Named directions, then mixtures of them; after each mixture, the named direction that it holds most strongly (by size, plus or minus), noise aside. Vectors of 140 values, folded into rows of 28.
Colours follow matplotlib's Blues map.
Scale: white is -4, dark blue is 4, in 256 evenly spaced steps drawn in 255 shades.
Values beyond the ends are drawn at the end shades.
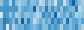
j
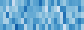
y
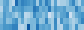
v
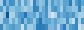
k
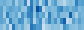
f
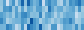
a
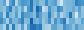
f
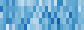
j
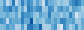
a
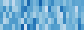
y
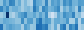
k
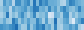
v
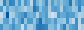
k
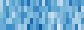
a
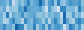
y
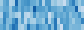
v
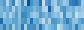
a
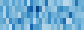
f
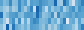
j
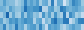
y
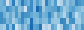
a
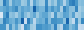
j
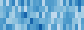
a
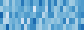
j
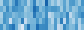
v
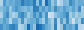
v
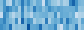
j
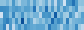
j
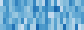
v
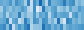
f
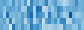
f
